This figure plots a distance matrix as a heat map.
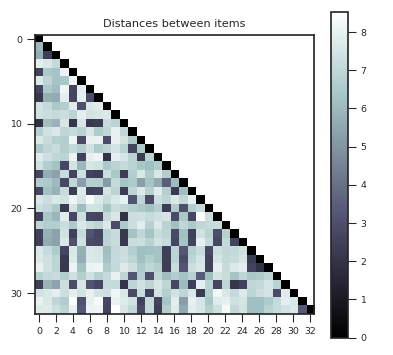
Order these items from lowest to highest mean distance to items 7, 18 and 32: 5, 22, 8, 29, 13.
29, 8, 5, 13, 22
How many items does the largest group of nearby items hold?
11
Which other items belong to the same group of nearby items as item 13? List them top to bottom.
11, 19, 28, 30
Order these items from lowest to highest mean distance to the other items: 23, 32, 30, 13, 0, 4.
23, 0, 4, 13, 32, 30
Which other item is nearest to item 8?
14
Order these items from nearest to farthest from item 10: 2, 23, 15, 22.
23, 2, 22, 15
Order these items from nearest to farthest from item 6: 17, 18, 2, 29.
18, 29, 2, 17
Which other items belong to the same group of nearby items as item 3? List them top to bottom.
15, 17, 20, 25, 26, 27
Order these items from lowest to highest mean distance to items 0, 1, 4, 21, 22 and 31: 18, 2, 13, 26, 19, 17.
18, 2, 17, 13, 26, 19
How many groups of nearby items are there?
6
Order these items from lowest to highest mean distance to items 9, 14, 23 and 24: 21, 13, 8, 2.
21, 8, 2, 13
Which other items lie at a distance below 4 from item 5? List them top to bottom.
8, 12, 14, 31, 32
